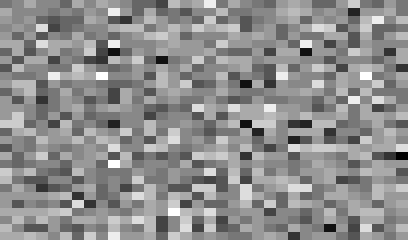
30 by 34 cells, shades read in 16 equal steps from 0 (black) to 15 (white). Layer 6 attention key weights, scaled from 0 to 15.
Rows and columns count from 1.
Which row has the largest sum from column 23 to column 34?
19
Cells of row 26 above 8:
17
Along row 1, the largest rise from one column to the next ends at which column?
15
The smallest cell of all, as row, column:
20, 34
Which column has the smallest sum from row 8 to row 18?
10
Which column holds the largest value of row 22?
18
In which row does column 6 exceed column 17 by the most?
25
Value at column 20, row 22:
11
